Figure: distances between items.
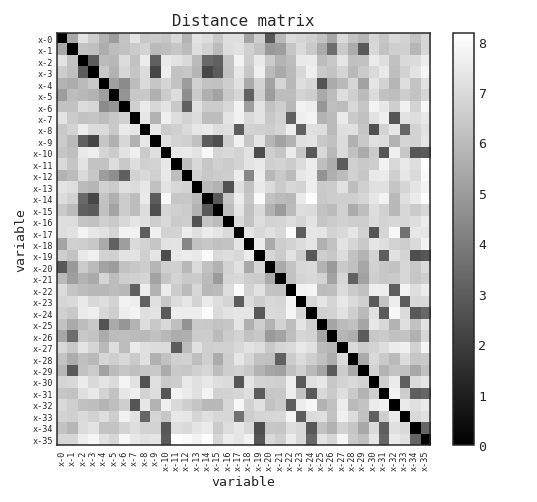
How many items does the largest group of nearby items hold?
6
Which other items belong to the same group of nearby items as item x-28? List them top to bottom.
x-21
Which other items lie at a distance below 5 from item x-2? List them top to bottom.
x-3, x-9, x-14, x-15
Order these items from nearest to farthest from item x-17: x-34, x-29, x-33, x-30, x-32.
x-30, x-33, x-29, x-34, x-32
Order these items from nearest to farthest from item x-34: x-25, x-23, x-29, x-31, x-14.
x-31, x-29, x-25, x-23, x-14
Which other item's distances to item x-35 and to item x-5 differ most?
x-18
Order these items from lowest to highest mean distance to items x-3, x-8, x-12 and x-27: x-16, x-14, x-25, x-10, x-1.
x-14, x-25, x-1, x-16, x-10
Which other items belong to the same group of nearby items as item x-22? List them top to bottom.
x-7, x-32
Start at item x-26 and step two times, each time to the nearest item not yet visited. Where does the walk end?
x-1
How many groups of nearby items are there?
12
